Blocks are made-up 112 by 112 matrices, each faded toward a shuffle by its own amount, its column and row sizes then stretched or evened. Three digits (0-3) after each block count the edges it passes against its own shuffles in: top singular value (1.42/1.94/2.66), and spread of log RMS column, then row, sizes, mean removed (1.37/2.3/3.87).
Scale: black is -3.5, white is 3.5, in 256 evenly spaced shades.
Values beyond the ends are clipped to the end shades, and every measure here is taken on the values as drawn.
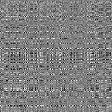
3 2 3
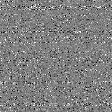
2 0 2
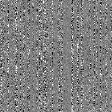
0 3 0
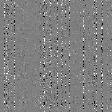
1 3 1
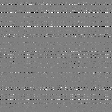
3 1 3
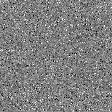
0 0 1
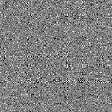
2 1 2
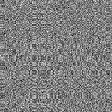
3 1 0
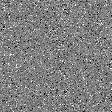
0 1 0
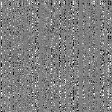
2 3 1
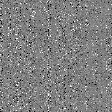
1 2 0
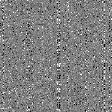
2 2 0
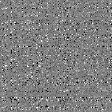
1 2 2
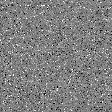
0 0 1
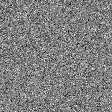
0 0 0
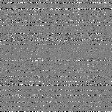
1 1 3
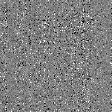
0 2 1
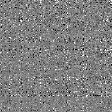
1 2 2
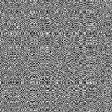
3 1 2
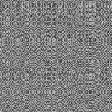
3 2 0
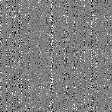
0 3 1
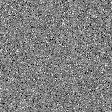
0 0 0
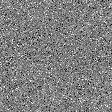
0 0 0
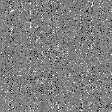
0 2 1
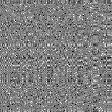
3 0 1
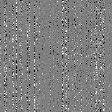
1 3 0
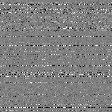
2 0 3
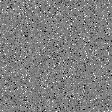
0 1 0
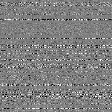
2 0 3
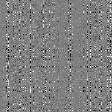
2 3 2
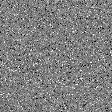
0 0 1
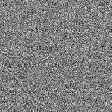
2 0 1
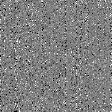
1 2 0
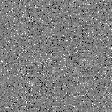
2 1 0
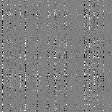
2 3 2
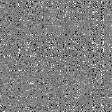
1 2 2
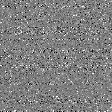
1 0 2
